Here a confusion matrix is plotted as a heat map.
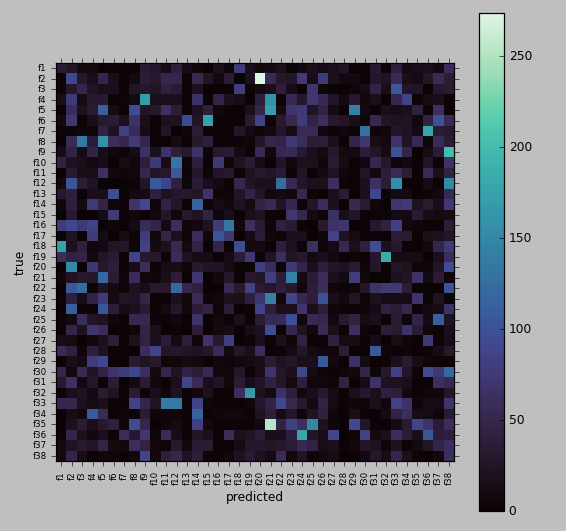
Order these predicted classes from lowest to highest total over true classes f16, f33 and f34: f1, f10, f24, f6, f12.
f6, f24, f10, f1, f12
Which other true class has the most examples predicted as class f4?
f34
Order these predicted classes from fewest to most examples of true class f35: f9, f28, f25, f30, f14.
f28, f30, f9, f14, f25
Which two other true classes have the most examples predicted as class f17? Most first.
f16, f27
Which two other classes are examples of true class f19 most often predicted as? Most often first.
f32, f8
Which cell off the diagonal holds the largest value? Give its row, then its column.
f2, f20
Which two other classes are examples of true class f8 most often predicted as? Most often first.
f5, f3
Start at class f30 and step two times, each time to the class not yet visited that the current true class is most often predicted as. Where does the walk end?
f9
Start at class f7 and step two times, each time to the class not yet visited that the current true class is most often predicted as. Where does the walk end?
f24
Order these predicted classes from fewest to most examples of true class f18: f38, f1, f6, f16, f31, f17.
f17, f6, f16, f38, f31, f1
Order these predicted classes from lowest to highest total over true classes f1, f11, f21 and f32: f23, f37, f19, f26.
f37, f26, f23, f19
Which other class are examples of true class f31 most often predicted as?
f13
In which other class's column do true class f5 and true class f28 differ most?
f21
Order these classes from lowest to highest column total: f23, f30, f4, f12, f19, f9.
f30, f19, f4, f12, f23, f9
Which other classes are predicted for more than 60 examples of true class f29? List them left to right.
f4, f5, f26
